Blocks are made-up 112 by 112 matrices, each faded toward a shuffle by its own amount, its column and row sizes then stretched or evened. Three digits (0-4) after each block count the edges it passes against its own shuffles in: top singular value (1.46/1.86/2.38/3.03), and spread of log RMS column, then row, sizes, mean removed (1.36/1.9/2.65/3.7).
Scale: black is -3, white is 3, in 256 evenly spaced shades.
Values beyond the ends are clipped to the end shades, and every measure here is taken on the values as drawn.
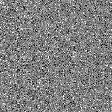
2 1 0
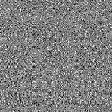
3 0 1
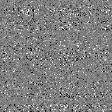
0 2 3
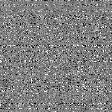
0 2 4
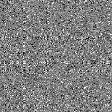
2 1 2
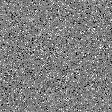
1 0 0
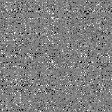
2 2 3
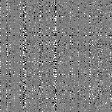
3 4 3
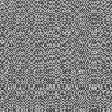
4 1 0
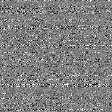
1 1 4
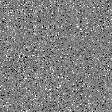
2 1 1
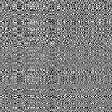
4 1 4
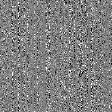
1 4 0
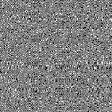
3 1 1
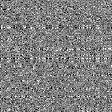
3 0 3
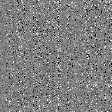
0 3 0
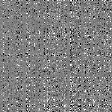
1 4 3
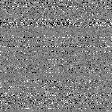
1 1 4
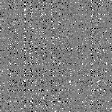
2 3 3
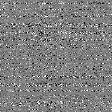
0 2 4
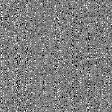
2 3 0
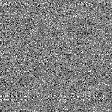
2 0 2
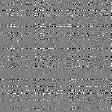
3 3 4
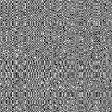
4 3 0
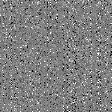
1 3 0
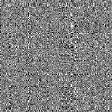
3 3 2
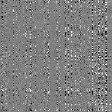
3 4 2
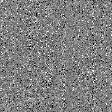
0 3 0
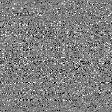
2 0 3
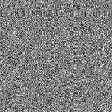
3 1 0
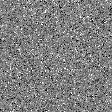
0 1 0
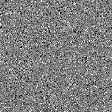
1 1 1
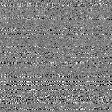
3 0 4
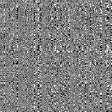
3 4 2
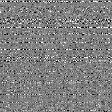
3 0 4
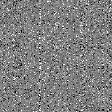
2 3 0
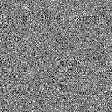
3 0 1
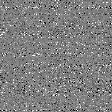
0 2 3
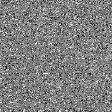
1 1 3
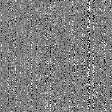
0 4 0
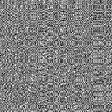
4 1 1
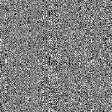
2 4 1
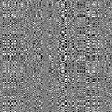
4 4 2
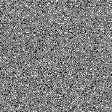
0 0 2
